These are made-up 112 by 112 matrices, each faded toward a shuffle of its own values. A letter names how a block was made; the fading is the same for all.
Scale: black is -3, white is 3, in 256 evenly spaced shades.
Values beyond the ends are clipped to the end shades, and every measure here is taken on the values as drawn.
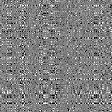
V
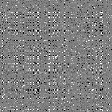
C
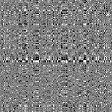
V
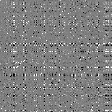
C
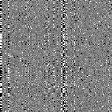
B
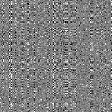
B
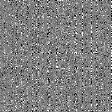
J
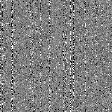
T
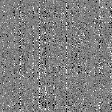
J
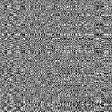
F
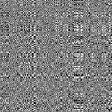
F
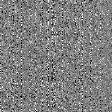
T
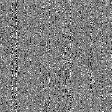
T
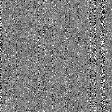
T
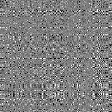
V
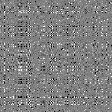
C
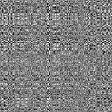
F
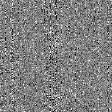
T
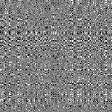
V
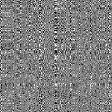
B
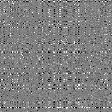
C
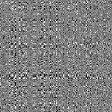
B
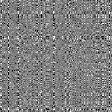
B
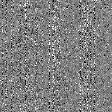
T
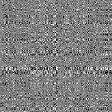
V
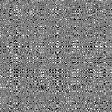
V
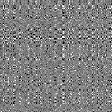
V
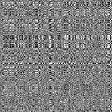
F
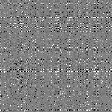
C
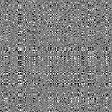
V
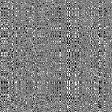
B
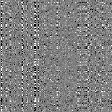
B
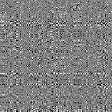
V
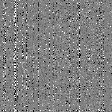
J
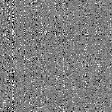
J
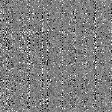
J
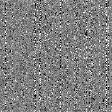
T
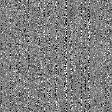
T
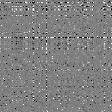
C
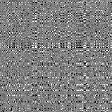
V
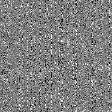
T
